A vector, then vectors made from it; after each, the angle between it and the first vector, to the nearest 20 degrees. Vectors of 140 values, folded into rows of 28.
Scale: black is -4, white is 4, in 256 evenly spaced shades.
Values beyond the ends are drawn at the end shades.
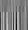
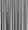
140 degrees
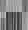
120 degrees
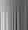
60 degrees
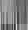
140 degrees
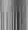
120 degrees
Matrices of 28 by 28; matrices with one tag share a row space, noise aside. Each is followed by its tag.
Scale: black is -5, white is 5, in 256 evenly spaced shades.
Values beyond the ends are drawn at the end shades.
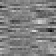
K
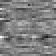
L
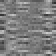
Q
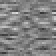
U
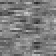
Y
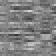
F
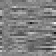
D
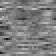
L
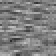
Y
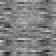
L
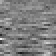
L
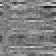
D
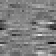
K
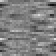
K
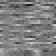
F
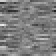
U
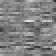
F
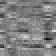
Q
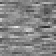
F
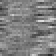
K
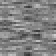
Y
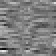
U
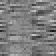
K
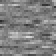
F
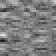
U
